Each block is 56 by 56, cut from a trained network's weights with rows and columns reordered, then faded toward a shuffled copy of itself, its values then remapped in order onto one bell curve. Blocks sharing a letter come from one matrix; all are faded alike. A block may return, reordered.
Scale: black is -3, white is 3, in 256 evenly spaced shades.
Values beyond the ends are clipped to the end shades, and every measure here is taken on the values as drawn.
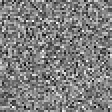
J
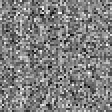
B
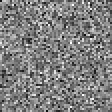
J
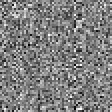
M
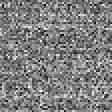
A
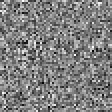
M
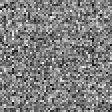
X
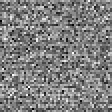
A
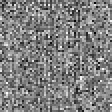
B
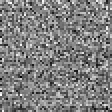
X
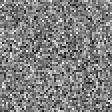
J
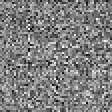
X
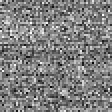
A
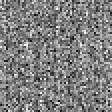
B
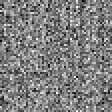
B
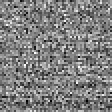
A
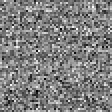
A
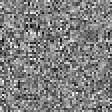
M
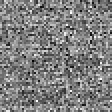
A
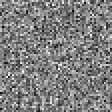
J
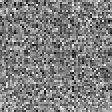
X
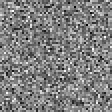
J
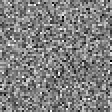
J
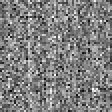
B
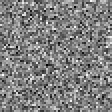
J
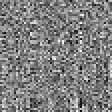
M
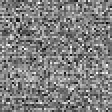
A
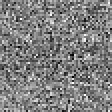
X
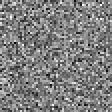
J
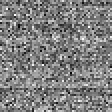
A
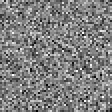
J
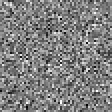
M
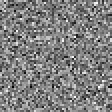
J
